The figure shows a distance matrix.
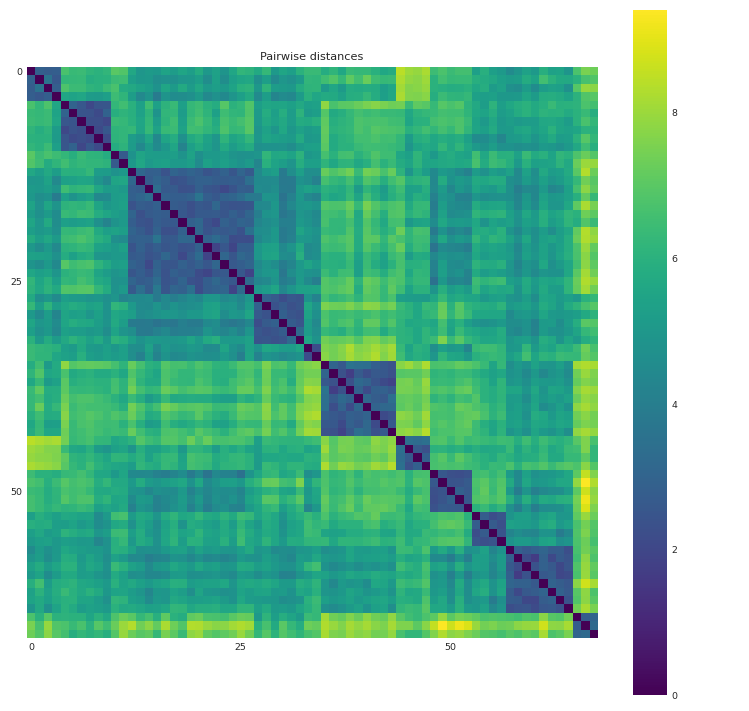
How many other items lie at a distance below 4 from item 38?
8
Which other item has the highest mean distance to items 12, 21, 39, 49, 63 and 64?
66
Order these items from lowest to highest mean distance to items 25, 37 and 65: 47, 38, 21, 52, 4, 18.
18, 21, 38, 52, 4, 47
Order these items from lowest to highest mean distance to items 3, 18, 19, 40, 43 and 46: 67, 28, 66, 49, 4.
28, 49, 4, 67, 66
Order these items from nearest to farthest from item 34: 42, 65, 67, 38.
65, 67, 42, 38
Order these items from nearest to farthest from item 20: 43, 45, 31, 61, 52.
31, 52, 61, 45, 43
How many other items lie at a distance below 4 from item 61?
7
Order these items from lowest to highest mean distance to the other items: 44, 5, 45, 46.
5, 45, 46, 44
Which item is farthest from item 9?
35
